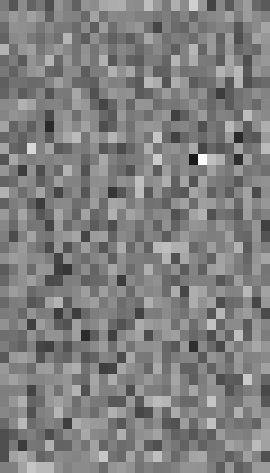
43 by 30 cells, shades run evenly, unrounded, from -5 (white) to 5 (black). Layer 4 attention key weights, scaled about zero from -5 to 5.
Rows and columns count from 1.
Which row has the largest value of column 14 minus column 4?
14
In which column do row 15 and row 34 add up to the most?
22
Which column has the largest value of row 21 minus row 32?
30
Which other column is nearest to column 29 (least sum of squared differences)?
26
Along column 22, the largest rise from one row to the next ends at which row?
15
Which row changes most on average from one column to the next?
18
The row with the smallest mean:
43
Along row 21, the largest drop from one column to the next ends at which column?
7
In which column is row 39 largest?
8
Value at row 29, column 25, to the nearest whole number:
-2
